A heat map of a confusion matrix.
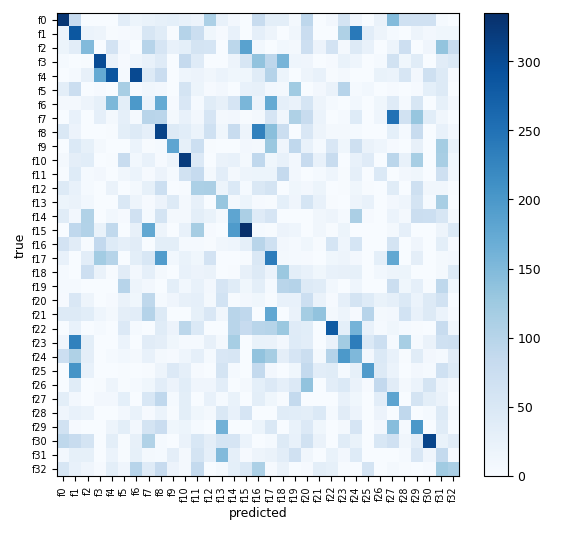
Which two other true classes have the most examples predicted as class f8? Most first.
f17, f6
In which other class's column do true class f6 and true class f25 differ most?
f1
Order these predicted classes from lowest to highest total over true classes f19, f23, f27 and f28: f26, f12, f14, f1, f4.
f4, f12, f26, f14, f1
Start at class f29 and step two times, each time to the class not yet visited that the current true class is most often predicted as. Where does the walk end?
f31
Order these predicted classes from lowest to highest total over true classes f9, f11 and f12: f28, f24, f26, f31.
f28, f26, f24, f31
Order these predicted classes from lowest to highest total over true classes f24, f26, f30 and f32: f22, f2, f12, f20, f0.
f12, f2, f22, f0, f20
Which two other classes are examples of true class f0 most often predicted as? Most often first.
f27, f12
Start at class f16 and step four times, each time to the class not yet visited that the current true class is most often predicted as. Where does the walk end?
f15
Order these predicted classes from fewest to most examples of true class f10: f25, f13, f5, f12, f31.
f12, f13, f25, f5, f31
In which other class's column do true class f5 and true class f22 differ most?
f24
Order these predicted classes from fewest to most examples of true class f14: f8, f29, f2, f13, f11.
f13, f11, f8, f29, f2
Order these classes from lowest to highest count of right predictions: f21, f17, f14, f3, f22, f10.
f21, f14, f17, f22, f3, f10
